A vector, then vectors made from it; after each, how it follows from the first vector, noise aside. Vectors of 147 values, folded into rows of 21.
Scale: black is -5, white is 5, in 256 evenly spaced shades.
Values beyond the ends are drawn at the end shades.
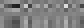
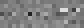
wrapped around, negated, partly zeroed.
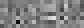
wrapped around, negated.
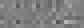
reversed, negated, shrunk.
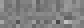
reversed, negated, shrunk.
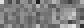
wrapped around, negated.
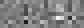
wrapped around, negated.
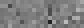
wrapped around, negated, partly zeroed.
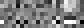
reversed, negated, scaled up.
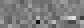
wrapped around, negated, partly zeroed.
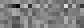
copied.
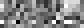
reversed, negated, scaled up.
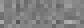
reversed, negated, shrunk.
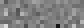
wrapped around, negated, partly zeroed.
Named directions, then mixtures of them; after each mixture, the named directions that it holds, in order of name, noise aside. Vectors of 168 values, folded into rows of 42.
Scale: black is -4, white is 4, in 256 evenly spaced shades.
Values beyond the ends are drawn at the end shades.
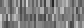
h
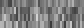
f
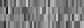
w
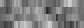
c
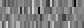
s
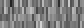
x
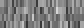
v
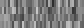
f, w, x.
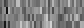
c, w.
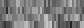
c, w.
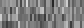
f, h, x.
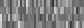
h.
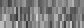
f.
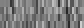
v, w, x.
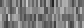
h.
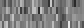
s, v.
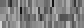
f, h, s.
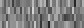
s, v.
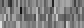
f, h, s.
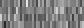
h, v, w.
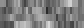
c.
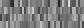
s, x.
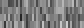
f, h, v.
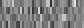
s.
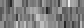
c, f, x.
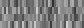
f, w, x.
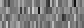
s.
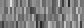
f, x.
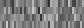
s, w, x.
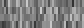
f, w.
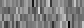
h, s, v.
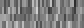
f, s, x.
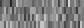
f, w, x.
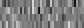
s.
